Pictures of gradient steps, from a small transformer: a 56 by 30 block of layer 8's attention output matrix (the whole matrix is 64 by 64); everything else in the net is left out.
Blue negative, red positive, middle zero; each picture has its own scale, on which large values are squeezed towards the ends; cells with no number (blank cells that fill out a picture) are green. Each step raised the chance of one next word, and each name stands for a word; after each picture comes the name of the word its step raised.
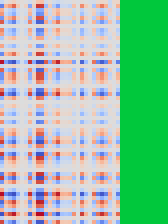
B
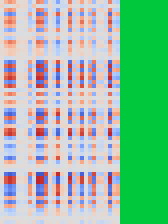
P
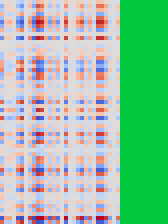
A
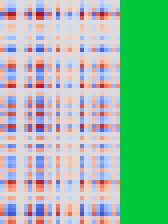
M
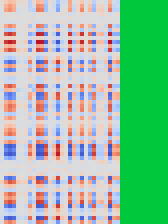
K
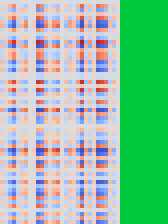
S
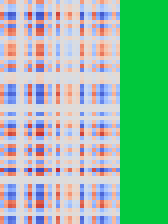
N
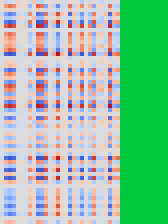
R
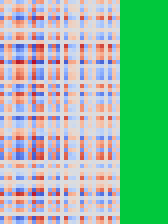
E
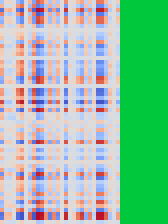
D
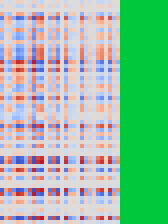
A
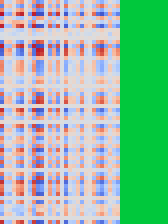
S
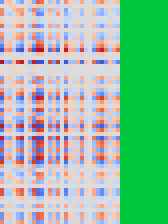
E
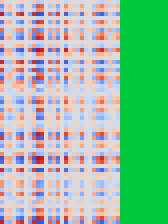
A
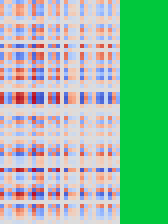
N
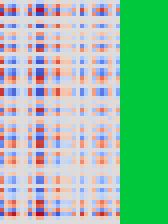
D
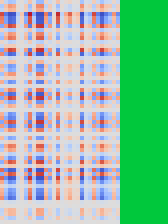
R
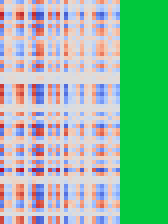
N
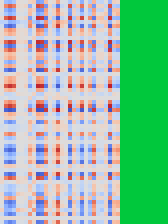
S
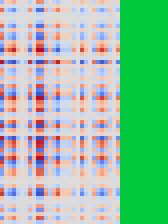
E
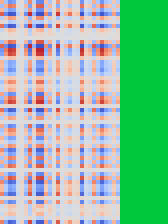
S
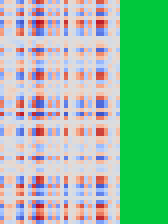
P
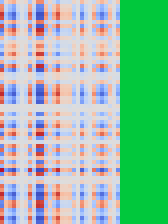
N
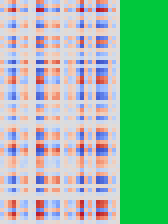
D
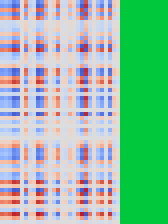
D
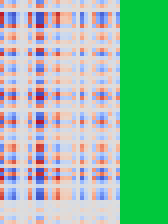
R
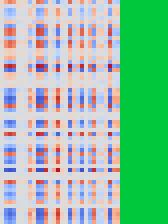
N
